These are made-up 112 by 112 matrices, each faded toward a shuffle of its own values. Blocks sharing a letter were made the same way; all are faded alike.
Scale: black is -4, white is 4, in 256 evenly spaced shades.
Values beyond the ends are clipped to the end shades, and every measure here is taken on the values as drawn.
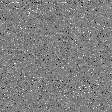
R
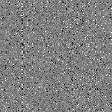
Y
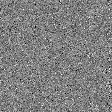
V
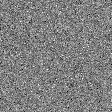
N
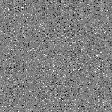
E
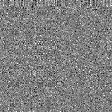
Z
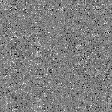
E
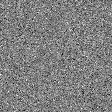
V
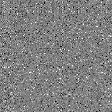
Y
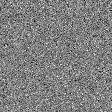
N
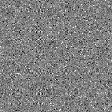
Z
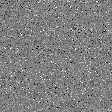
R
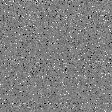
R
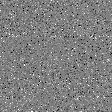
R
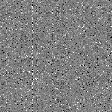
Y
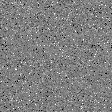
R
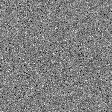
N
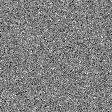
N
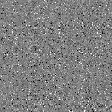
E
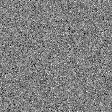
V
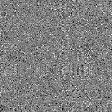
Z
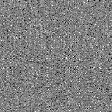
Z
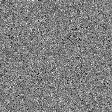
V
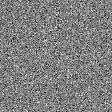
V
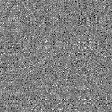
Z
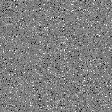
E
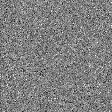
V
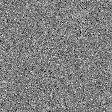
V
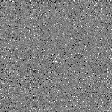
E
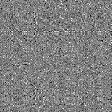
Z
